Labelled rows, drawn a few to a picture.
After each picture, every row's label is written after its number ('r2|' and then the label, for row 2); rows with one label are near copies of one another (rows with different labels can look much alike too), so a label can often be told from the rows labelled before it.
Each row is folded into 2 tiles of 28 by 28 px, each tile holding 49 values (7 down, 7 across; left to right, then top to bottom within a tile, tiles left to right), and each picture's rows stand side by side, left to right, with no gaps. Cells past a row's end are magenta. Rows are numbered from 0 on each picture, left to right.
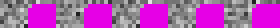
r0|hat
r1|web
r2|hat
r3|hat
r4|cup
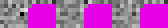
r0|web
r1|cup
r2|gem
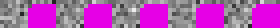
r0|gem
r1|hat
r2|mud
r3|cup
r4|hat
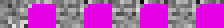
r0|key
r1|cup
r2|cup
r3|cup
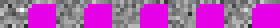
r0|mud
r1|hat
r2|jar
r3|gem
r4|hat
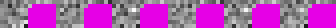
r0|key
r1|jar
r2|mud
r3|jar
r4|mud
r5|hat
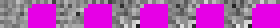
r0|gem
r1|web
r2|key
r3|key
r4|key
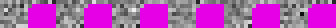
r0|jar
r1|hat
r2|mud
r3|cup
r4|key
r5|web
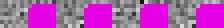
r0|web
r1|key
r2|cup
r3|key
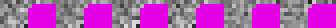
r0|hat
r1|key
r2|key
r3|hat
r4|gem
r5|cup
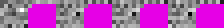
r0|mud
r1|web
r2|web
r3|web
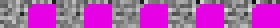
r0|gem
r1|gem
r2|cup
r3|cup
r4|cup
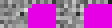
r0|web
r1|gem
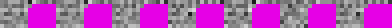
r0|cup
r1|cup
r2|jar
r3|web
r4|cup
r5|hat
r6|web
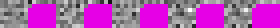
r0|cup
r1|jar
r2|web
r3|mud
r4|mud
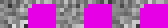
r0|key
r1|jar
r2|key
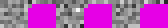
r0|cup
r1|mud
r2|jar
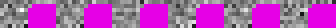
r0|mud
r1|hat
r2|cup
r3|key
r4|mud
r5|web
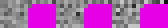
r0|gem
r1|web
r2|jar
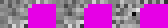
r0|key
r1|key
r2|web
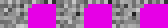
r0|jar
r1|gem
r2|web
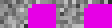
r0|hat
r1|jar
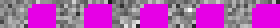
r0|hat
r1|gem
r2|key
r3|mud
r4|jar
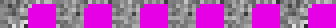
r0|key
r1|gem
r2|gem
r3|gem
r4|gem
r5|key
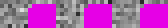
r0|mud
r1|gem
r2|cup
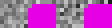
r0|hat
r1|jar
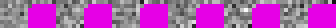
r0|gem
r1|hat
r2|cup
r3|key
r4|mud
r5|jar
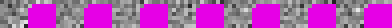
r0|key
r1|hat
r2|cup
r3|jar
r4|mud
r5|jar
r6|mud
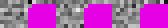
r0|cup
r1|mud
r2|jar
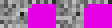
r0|web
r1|gem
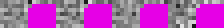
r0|cup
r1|cup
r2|gem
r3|key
